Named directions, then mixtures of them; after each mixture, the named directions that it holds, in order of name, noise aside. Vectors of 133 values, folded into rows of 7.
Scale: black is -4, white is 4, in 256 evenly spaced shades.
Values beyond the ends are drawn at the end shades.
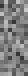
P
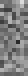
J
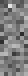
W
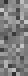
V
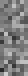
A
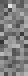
W.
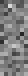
W.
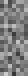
A, P.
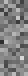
V, W.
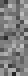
V, W.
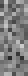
P.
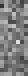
J, P.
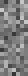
V.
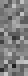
A.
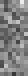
J, V.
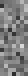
P, V.
